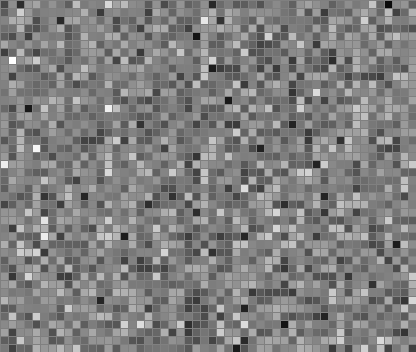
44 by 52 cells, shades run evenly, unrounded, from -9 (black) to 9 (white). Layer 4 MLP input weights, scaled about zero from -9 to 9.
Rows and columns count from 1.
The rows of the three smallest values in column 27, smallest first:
9, 1, 32
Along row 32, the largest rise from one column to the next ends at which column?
26
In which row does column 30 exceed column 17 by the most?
43
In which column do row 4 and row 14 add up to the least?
4
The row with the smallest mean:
16
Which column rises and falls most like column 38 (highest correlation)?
48
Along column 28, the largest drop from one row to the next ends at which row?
40
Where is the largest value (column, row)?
2, 8
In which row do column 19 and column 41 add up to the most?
21
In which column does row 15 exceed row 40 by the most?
46
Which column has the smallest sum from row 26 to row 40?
24
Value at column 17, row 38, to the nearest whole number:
3
